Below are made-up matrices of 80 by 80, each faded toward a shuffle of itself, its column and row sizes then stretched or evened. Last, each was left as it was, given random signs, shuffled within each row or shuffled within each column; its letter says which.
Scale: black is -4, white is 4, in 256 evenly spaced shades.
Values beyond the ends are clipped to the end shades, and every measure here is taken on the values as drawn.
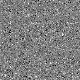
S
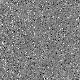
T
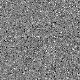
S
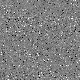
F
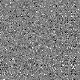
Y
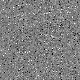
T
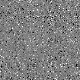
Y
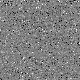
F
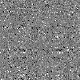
Y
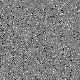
T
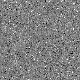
T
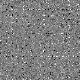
S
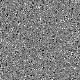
T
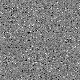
F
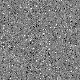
T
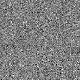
Y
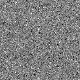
T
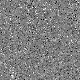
T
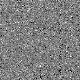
S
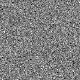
T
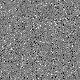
T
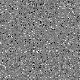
Y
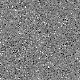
T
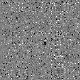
Y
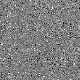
Y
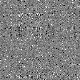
Y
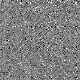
S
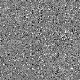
Y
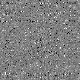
Y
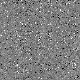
S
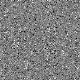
S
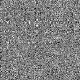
Y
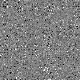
S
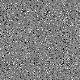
S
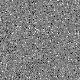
T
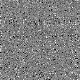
Y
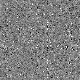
S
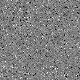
S
